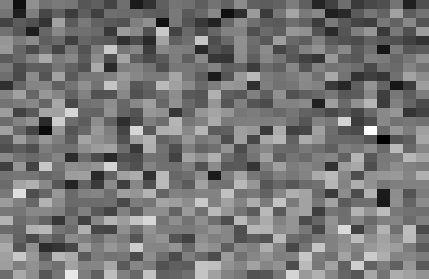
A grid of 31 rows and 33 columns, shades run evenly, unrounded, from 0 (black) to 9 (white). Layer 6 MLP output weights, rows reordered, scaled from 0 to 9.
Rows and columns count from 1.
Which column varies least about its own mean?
15
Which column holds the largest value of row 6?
9
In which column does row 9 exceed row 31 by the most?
20
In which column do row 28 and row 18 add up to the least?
6
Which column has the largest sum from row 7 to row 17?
5
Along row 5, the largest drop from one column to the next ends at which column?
17
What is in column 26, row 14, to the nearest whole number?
4
